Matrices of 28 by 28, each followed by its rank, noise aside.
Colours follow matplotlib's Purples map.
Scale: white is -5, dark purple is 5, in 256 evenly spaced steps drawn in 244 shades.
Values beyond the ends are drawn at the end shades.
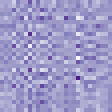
three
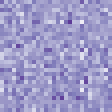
six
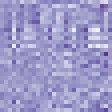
three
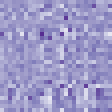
three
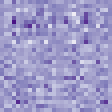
five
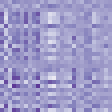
two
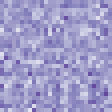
six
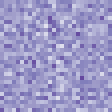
six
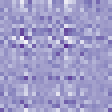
two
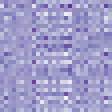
two
